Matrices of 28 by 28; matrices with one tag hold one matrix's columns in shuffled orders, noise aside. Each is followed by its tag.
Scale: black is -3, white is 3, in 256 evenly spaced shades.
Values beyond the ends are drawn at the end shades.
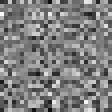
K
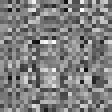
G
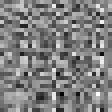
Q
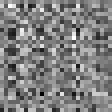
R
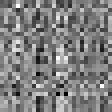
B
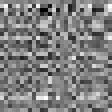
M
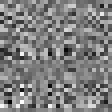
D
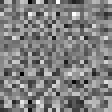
K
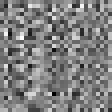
R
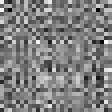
G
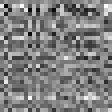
M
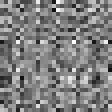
G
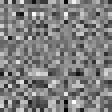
K
